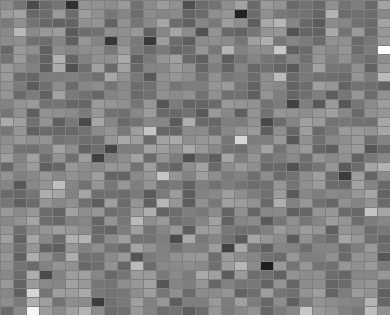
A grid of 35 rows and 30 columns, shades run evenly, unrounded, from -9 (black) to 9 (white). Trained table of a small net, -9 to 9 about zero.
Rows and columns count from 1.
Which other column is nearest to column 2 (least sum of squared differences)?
26
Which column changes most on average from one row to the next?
19
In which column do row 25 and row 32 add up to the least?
21
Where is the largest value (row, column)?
6, 30
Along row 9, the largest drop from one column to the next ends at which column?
23
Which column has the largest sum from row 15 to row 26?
11
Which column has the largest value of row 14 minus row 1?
15
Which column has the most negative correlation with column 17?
18
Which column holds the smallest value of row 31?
4
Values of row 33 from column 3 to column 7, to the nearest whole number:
6 -1 2 2 3
